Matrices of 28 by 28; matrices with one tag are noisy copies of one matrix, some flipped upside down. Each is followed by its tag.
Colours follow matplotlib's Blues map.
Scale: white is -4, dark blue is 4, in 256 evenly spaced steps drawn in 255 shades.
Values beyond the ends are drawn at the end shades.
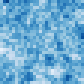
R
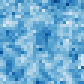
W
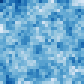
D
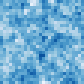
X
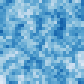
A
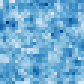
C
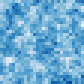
W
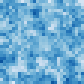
C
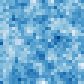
X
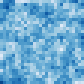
D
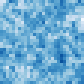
A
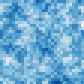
W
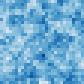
X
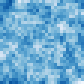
D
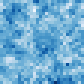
W
